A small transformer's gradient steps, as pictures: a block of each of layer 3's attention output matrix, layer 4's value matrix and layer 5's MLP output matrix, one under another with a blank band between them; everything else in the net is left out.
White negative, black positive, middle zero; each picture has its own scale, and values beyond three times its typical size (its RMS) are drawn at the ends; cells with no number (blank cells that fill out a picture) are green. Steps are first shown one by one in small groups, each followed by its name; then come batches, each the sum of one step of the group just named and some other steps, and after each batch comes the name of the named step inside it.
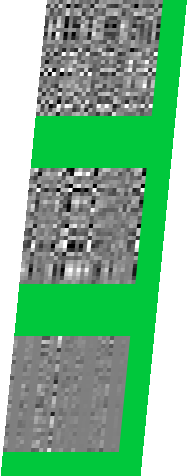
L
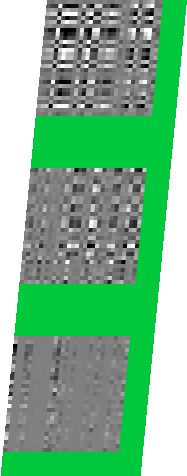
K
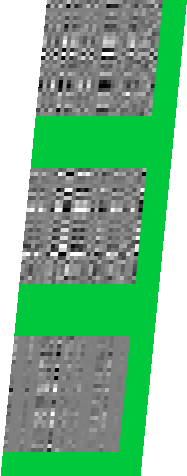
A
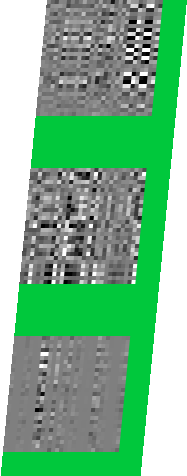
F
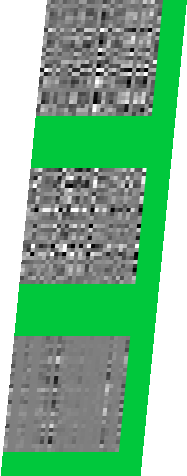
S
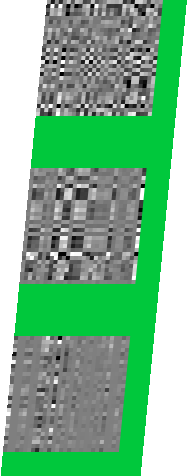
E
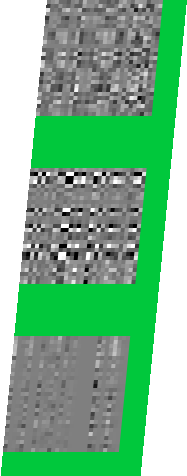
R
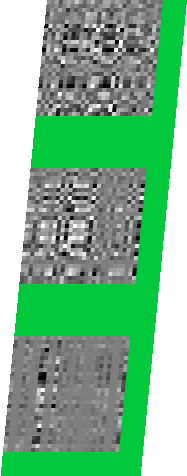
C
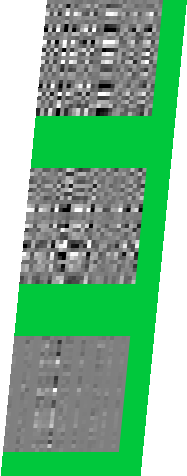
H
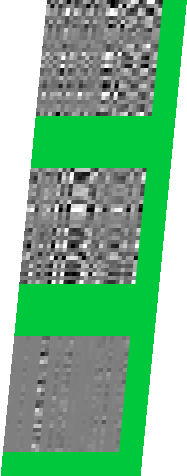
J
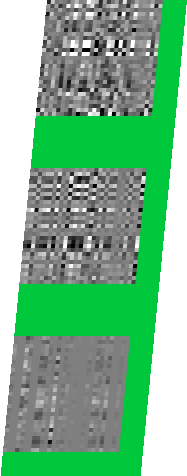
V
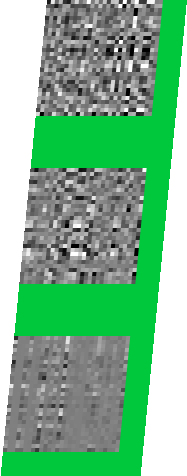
C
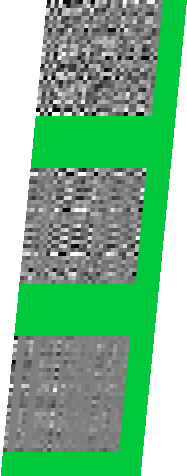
A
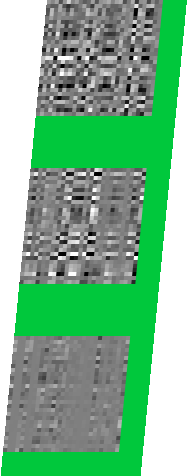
C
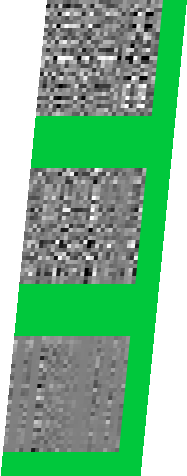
R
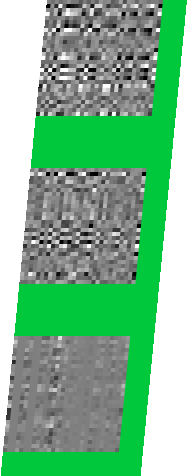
L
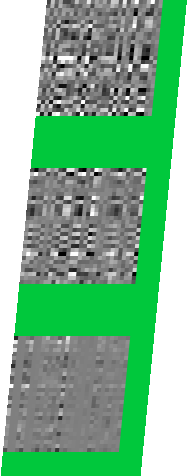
E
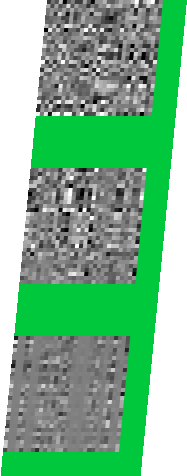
S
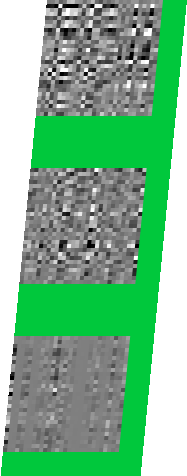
K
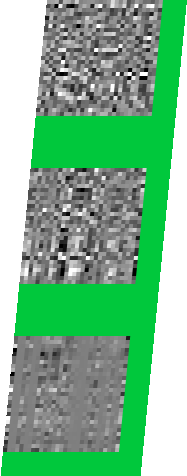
R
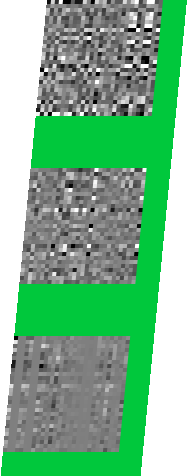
S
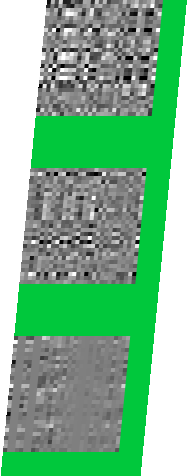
V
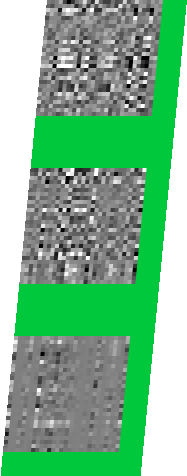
R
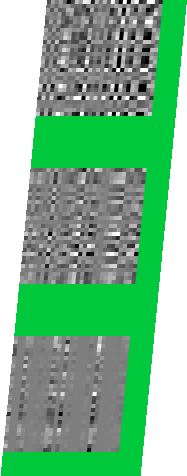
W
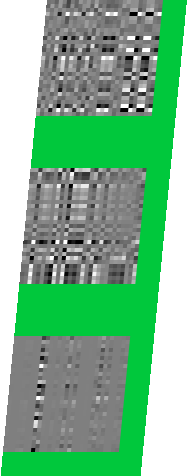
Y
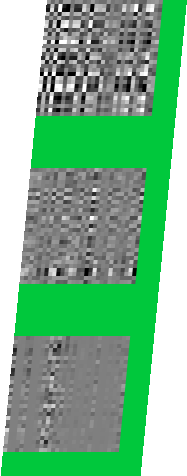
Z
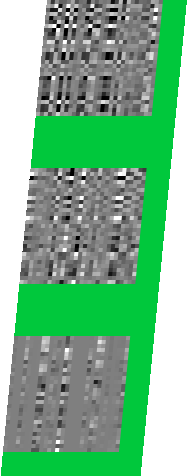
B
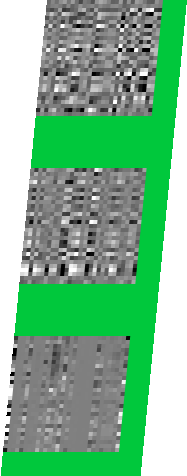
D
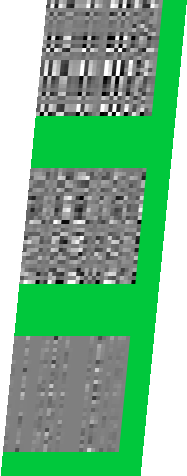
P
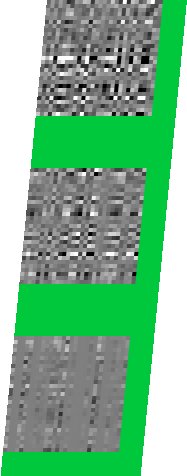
W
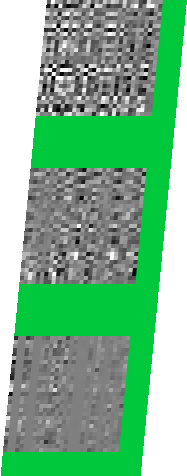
Z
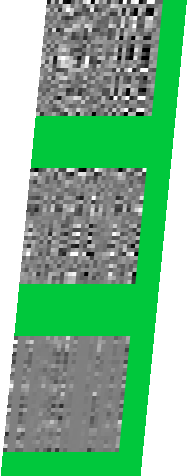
W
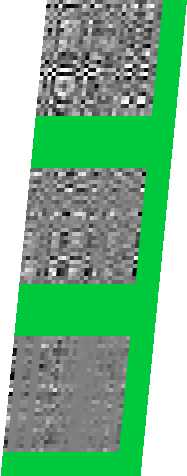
Z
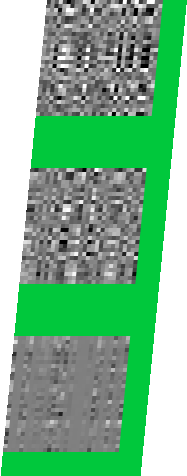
W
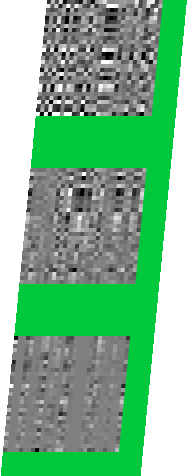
B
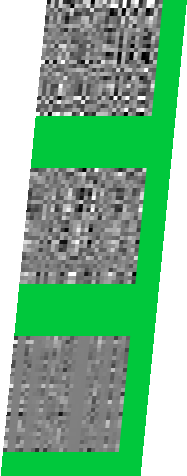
W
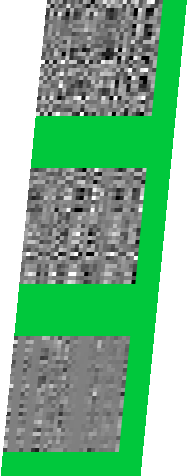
W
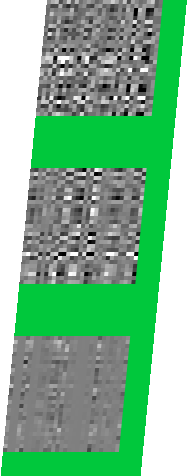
W
